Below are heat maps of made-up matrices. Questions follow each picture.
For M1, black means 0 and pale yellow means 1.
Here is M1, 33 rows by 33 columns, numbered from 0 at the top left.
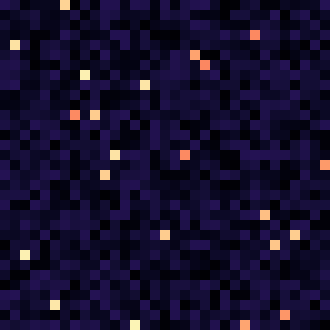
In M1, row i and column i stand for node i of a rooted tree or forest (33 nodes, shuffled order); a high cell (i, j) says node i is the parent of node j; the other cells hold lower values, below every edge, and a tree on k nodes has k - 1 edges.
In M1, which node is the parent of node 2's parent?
3
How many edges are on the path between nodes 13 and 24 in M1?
2
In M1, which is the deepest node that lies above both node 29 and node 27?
23
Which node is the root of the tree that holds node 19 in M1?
30
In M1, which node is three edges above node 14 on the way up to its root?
11
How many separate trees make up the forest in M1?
11
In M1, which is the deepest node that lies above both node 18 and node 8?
15
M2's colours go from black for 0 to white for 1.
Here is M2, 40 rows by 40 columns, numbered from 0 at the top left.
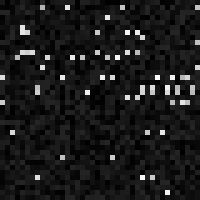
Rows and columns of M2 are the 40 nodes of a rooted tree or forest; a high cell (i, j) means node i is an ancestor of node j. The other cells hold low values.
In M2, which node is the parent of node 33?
38
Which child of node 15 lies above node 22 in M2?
31
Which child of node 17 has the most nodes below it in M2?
35
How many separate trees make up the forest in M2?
6
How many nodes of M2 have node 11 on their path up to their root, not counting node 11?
6
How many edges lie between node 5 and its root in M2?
2
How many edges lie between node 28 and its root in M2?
4
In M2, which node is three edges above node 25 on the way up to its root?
10
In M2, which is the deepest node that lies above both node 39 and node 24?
1
